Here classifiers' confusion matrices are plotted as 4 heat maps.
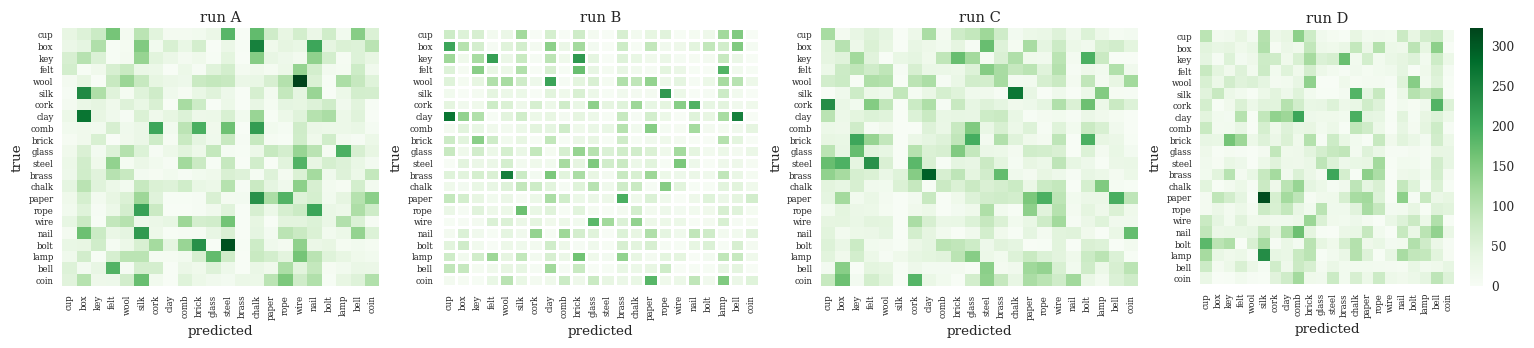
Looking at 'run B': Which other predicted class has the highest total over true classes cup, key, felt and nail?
brick
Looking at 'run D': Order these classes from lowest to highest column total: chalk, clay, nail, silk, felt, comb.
felt, nail, clay, chalk, comb, silk
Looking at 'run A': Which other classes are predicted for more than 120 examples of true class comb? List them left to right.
cork, brick, steel, chalk
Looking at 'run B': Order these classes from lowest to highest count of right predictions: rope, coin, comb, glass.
rope, coin, comb, glass
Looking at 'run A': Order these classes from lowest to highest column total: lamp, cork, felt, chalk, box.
lamp, cork, felt, box, chalk
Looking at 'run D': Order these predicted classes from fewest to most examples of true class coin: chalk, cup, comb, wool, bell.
wool, cup, chalk, bell, comb
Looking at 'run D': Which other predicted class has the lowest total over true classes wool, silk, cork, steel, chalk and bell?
wire
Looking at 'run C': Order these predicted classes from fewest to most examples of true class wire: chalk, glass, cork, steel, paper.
chalk, paper, glass, steel, cork
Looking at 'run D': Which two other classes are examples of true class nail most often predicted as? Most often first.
comb, bell
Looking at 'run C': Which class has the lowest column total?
silk
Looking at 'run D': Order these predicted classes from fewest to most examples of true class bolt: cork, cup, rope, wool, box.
cork, rope, wool, box, cup
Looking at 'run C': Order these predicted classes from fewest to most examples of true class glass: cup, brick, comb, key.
comb, cup, brick, key
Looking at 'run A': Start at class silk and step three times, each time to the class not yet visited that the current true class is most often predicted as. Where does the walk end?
wire
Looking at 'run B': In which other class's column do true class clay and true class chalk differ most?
cup
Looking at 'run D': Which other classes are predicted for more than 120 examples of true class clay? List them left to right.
cork, comb, chalk
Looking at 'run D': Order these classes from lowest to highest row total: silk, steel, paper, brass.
steel, silk, brass, paper
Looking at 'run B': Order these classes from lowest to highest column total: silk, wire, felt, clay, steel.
steel, wire, felt, silk, clay
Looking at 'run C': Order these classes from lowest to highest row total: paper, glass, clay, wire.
clay, wire, glass, paper
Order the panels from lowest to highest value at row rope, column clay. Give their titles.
run A, run C, run B, run D
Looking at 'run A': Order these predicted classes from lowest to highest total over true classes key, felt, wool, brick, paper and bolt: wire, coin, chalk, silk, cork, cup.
cup, coin, cork, silk, chalk, wire
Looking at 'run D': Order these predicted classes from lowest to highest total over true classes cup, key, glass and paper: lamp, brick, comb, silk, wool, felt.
wool, felt, lamp, brick, comb, silk
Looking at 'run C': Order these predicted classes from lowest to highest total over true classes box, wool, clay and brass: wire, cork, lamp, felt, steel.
lamp, wire, felt, cork, steel
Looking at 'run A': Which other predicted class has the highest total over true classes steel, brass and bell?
felt
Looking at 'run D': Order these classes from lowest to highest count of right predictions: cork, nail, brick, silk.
silk, cork, nail, brick
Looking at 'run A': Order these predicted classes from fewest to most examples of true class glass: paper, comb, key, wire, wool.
key, comb, paper, wool, wire
